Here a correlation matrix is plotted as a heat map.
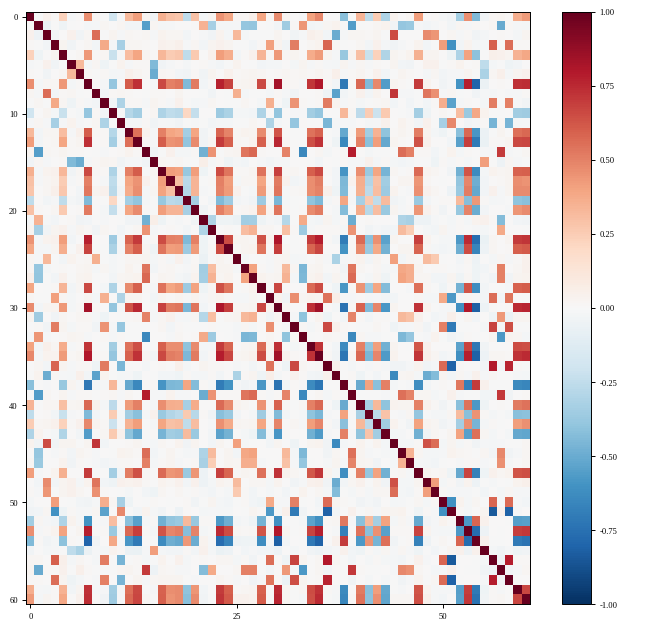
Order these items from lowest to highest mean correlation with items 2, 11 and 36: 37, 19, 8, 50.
37, 19, 50, 8
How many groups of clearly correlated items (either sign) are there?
5
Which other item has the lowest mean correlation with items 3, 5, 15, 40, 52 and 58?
51
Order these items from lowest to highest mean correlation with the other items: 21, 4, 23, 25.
21, 25, 4, 23
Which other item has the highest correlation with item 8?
44
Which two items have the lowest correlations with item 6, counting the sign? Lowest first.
15, 55
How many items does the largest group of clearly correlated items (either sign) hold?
28
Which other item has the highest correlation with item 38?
54
